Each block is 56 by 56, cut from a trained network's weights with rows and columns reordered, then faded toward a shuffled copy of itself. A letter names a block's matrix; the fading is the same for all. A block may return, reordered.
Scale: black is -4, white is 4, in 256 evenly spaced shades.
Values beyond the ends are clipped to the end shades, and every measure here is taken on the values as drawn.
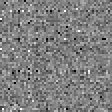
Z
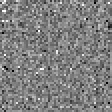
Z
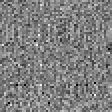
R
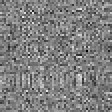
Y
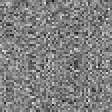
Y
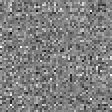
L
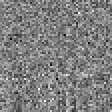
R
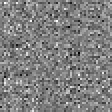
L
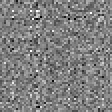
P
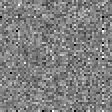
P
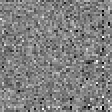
P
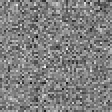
Y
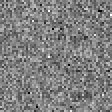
R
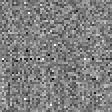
R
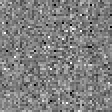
Z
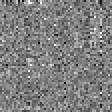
P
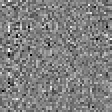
P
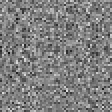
Y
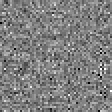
P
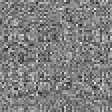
Y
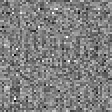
R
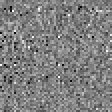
Z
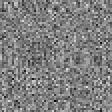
Y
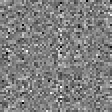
P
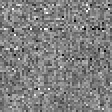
Z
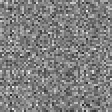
Y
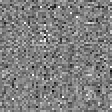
P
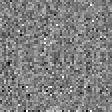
Z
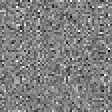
L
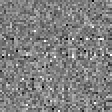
Z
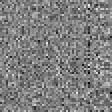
Y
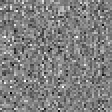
L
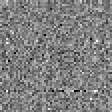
R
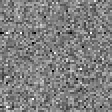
R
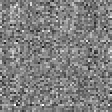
Y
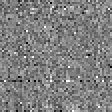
Z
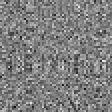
Y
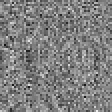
Y
